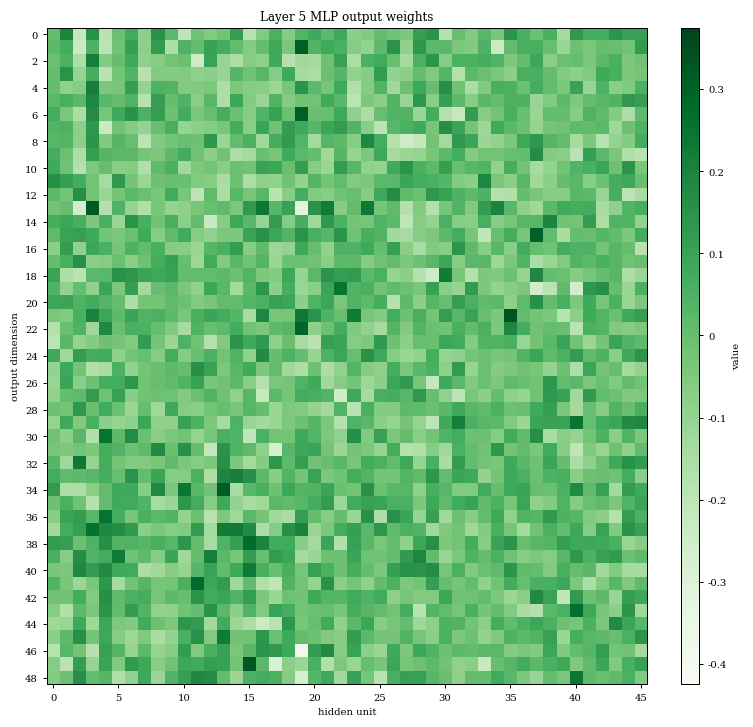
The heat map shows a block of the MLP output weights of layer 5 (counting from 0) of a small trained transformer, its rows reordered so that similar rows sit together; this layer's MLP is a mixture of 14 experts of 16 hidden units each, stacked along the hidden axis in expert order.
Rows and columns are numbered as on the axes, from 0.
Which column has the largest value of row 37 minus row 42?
3
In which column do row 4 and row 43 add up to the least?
1
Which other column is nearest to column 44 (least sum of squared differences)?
45
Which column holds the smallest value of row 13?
19
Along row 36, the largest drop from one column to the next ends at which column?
25
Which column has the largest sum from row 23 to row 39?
4
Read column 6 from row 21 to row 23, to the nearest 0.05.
0.1 0.05 -0.05
